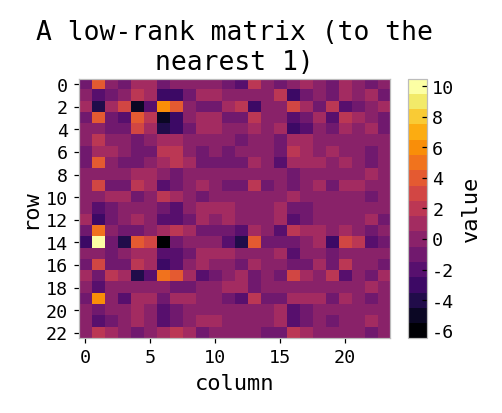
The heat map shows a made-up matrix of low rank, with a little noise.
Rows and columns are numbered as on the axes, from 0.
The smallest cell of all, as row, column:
14, 6
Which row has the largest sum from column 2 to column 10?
2
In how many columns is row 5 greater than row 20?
5
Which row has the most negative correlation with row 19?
18
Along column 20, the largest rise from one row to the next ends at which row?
3
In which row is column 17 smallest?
4
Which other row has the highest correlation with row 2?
17
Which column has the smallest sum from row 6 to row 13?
12
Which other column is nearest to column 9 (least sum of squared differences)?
10
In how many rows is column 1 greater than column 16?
14
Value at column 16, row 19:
1
